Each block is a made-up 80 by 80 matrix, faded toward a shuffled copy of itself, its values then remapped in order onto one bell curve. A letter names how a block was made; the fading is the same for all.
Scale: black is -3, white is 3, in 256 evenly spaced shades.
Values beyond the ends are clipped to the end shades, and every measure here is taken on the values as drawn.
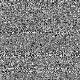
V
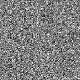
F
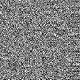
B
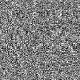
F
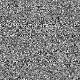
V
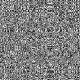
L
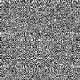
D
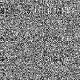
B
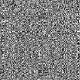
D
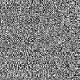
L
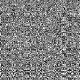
D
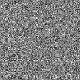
L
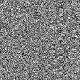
F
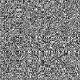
D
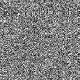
F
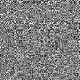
D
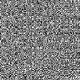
L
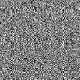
D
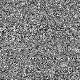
V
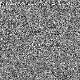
V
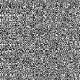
D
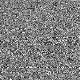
V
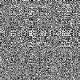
D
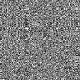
L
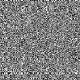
D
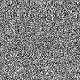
F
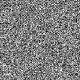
F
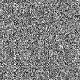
F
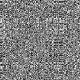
L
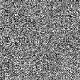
F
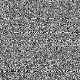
V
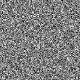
F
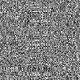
L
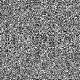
B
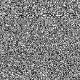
V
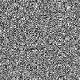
B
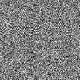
B
